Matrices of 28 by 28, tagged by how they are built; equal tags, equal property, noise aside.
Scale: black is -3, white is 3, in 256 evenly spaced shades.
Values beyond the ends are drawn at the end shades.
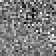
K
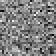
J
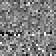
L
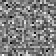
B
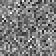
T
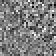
K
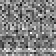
B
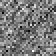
T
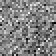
T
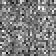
J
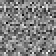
B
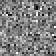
L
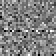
L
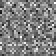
B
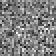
B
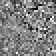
K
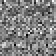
B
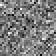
T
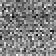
B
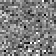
L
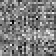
J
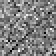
T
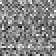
B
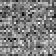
J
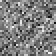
T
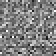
B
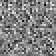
B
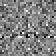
L
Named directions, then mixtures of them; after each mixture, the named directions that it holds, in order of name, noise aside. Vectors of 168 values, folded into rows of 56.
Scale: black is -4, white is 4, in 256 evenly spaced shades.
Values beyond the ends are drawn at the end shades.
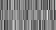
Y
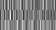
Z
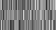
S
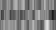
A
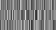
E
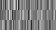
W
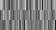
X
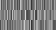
E.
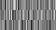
W, Z.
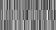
Y.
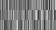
E, S, Y.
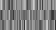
A, X.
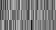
E, W, Y.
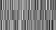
S, W.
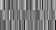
X.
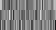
E, S, X.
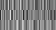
Y, Z.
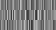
E.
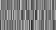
E.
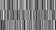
S, X.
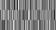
W, X, Y.
